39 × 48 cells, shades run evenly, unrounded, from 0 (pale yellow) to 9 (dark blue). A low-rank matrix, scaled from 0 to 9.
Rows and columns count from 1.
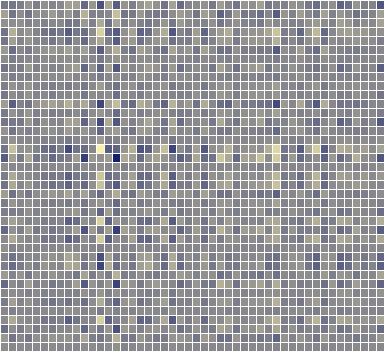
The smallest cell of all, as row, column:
17, 13
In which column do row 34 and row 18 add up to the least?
35
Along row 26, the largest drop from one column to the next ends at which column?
16
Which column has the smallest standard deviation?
47
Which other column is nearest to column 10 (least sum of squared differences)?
19
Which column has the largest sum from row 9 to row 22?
15
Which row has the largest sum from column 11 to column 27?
18
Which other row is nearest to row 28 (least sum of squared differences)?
39
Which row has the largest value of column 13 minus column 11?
12
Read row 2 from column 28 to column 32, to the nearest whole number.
6 5 4 5 5
